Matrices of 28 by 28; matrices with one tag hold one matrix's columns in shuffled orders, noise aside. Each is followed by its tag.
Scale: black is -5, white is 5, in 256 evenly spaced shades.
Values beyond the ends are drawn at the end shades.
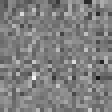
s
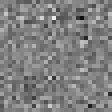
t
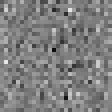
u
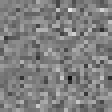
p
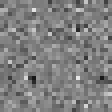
p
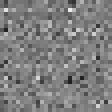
p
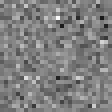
t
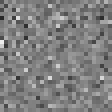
t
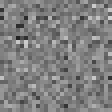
t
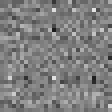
p
